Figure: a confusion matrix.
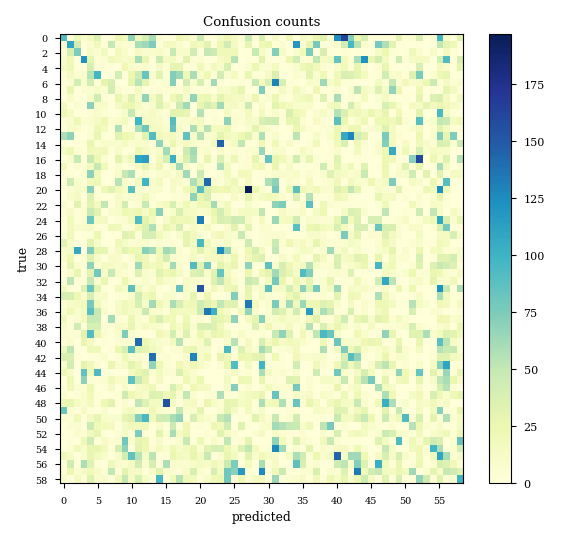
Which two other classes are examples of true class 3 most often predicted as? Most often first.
44, 56
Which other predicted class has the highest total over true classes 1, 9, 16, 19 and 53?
12
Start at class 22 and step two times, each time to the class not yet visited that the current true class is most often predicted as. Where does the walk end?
21
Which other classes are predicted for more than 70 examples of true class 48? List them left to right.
15, 34, 47
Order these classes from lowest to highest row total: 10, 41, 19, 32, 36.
10, 32, 19, 41, 36
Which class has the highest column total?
55
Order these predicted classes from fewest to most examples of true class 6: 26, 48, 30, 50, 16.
26, 50, 30, 48, 16
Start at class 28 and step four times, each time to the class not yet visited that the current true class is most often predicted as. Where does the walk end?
31
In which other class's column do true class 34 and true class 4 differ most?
25
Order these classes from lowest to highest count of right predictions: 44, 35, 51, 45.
44, 51, 35, 45
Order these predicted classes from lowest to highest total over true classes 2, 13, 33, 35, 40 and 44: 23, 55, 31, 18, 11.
23, 18, 31, 11, 55
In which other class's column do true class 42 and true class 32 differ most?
13
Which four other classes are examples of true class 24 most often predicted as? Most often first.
20, 55, 11, 4
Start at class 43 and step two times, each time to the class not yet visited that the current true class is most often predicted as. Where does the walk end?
46
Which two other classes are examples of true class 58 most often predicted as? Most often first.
14, 24
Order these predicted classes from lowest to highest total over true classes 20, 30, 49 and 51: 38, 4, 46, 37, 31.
37, 38, 46, 31, 4
